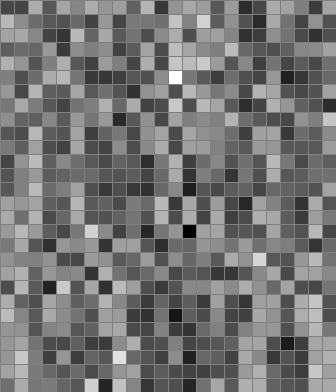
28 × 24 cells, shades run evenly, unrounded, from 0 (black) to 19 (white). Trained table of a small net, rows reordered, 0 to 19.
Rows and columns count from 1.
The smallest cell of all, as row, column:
17, 14
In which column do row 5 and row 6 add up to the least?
21
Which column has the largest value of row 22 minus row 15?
22
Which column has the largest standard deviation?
13
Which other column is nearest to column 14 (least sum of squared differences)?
11
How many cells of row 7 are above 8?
13
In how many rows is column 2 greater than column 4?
19
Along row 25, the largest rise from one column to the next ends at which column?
23
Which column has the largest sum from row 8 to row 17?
3
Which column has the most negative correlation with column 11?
2
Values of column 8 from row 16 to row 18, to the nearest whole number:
6 10 4
